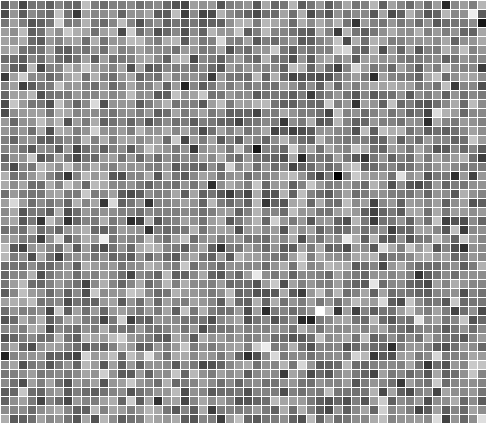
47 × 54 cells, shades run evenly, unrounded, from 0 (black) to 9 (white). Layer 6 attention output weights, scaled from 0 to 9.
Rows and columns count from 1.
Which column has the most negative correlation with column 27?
4
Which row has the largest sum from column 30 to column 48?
29
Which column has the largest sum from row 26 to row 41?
21
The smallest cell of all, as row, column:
20, 38
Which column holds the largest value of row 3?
7
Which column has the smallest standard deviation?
13
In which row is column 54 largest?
47
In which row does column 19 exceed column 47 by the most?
31
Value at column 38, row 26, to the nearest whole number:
4
